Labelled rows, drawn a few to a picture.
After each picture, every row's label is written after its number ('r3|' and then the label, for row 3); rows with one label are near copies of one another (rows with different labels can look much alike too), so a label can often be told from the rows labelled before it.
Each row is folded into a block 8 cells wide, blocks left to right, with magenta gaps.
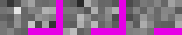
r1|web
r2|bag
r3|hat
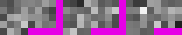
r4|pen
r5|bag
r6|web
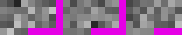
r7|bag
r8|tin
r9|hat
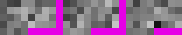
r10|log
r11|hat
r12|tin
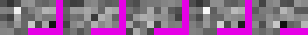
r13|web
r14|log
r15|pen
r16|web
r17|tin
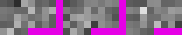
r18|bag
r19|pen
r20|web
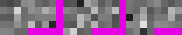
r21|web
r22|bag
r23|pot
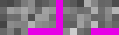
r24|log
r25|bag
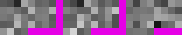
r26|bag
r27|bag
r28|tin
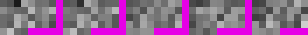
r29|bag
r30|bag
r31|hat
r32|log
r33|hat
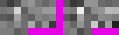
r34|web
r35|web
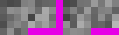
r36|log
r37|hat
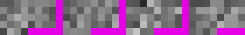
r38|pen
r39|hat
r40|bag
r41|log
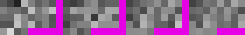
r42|bag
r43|log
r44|hat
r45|hat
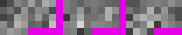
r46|hat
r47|pot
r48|pen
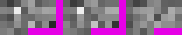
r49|web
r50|web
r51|log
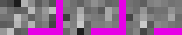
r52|bag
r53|pot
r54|pot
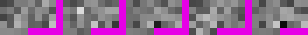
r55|hat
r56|web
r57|tin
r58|pen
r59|tin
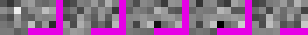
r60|web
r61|hat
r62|tin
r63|tin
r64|hat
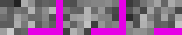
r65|bag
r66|pen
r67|hat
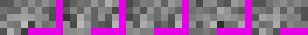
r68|pen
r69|hat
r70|hat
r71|tin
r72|pen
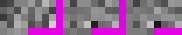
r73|hat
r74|tin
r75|tin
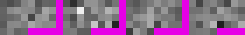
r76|log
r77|web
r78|pen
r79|tin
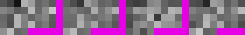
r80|bag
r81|bag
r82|log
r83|bag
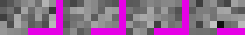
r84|hat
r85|log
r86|pen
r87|tin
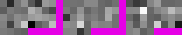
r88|tin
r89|pot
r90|web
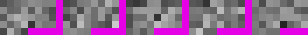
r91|pen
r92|hat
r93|log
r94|bag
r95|tin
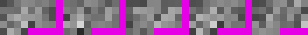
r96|pen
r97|pot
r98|log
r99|pen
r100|hat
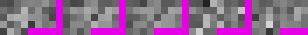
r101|pen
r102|log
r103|log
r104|bag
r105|pot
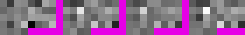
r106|tin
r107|web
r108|web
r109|web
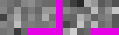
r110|pot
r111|bag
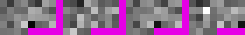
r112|tin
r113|bag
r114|tin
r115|web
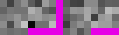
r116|tin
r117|log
